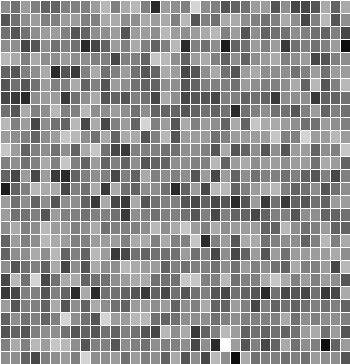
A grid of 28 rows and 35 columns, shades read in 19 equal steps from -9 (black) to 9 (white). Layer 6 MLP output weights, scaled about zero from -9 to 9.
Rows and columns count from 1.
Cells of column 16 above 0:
9
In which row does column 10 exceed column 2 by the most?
8
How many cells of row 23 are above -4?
23
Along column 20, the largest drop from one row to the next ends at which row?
2
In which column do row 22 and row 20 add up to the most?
4
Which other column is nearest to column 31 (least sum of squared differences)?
34
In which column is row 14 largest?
15
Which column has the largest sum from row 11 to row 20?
5
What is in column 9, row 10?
-4
